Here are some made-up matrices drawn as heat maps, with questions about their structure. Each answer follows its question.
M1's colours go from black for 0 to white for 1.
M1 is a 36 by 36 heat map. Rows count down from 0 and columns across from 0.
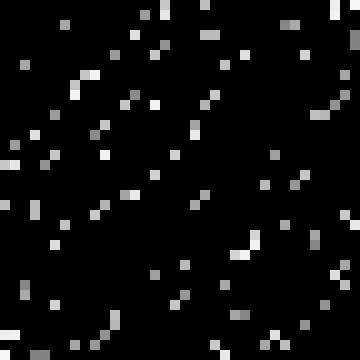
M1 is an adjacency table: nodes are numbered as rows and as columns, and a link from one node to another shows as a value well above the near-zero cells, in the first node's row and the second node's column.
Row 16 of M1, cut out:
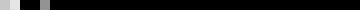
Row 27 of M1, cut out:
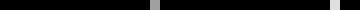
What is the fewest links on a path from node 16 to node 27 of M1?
3
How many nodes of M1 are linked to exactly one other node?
2
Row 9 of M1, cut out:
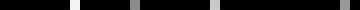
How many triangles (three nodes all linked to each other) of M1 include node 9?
2
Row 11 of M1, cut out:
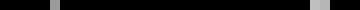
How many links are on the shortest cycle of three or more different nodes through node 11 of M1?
4
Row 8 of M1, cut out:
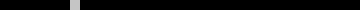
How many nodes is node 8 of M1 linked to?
1
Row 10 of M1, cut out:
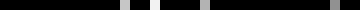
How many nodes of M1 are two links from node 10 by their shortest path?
7
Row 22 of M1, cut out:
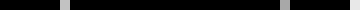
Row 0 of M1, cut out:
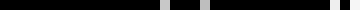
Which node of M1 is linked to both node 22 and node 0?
node 35
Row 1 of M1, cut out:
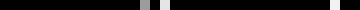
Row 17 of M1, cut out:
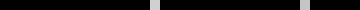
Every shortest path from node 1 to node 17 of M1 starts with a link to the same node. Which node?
node 33
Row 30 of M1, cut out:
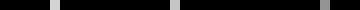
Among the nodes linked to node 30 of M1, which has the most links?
node 5
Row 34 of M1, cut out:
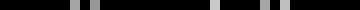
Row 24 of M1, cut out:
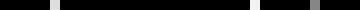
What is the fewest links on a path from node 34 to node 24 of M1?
7
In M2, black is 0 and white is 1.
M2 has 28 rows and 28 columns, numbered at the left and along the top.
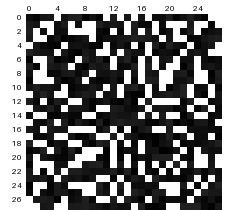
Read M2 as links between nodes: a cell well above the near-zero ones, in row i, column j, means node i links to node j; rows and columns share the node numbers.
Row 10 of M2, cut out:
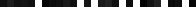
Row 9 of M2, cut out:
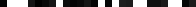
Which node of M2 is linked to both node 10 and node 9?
node 19
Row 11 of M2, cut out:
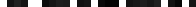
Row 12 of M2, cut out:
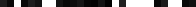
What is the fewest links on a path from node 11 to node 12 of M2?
3
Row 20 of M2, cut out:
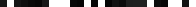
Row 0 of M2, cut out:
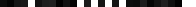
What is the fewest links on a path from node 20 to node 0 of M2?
2
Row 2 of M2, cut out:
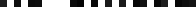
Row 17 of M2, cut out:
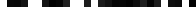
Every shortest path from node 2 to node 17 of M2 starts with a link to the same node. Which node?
node 24
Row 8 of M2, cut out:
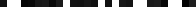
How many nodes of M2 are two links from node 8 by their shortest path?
10
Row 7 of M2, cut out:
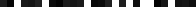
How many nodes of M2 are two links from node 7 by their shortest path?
10
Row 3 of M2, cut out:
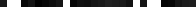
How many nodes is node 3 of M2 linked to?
6
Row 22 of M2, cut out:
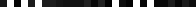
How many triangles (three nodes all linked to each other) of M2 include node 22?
6
